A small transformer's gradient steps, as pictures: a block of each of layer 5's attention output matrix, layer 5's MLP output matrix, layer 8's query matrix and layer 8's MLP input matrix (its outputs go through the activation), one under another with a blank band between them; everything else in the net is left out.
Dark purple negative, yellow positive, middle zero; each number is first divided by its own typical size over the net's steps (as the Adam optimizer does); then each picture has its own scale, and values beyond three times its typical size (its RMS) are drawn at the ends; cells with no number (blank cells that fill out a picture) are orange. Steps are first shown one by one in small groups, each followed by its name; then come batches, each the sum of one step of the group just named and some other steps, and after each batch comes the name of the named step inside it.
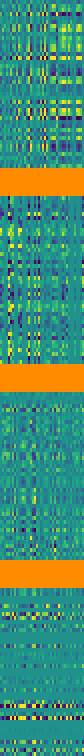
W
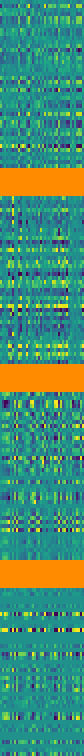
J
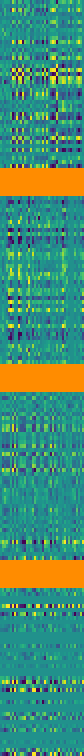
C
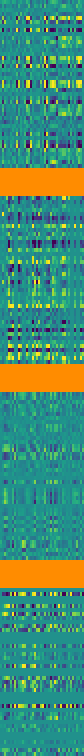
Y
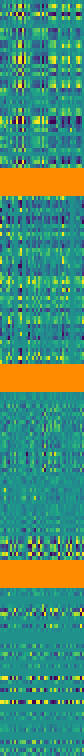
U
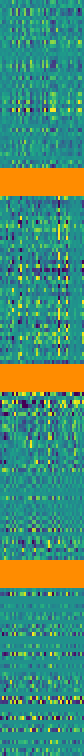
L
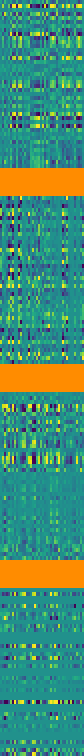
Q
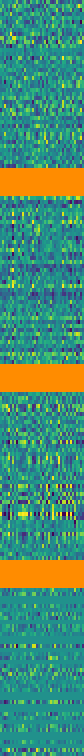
Q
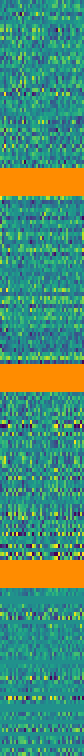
U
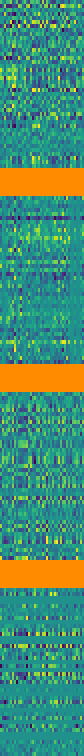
Q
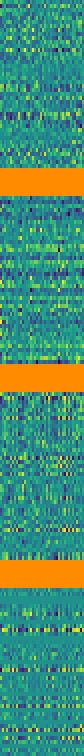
J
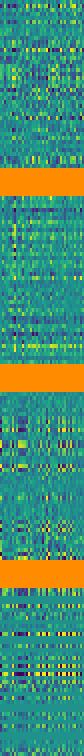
C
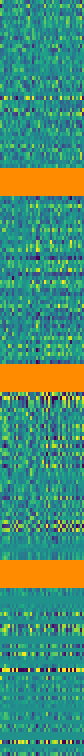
J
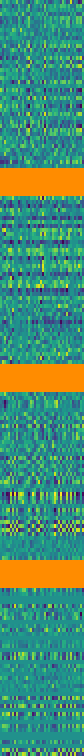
J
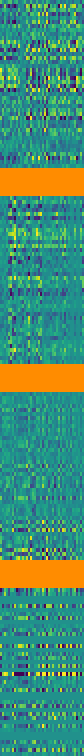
W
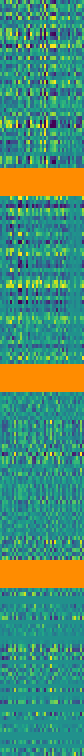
Q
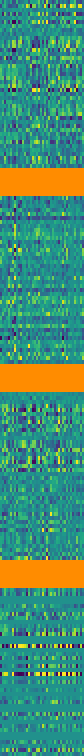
Q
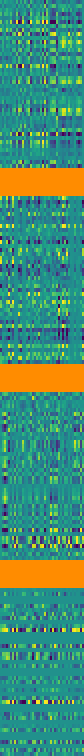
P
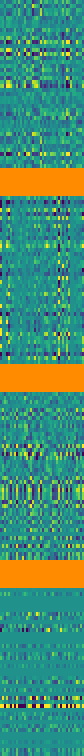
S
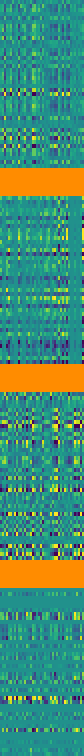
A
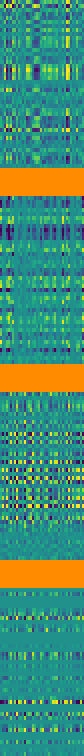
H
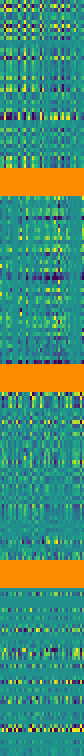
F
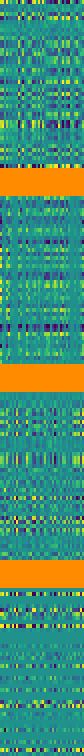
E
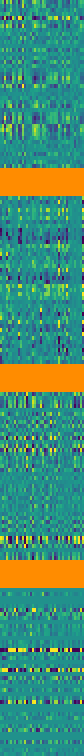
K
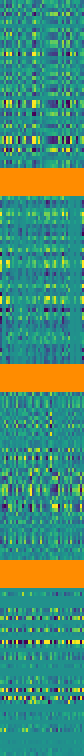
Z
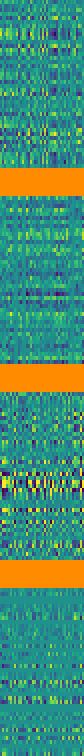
A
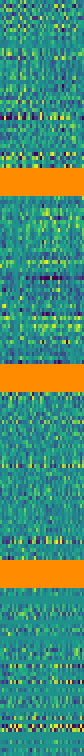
F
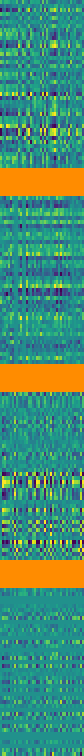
Z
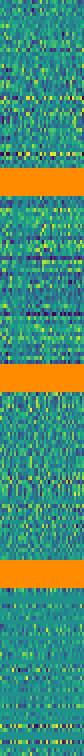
S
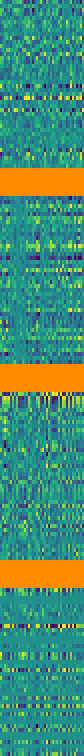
S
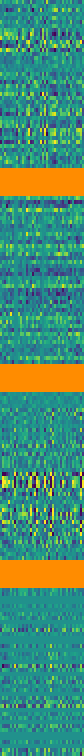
S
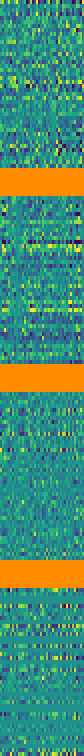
P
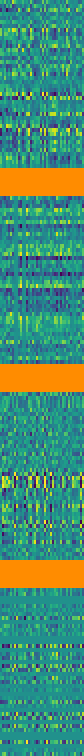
H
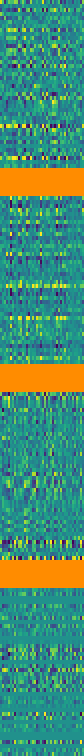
K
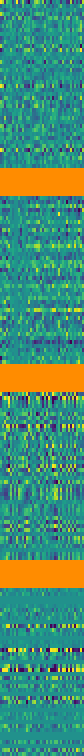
K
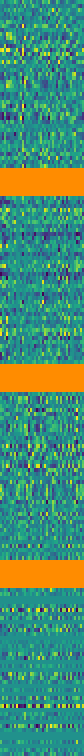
S
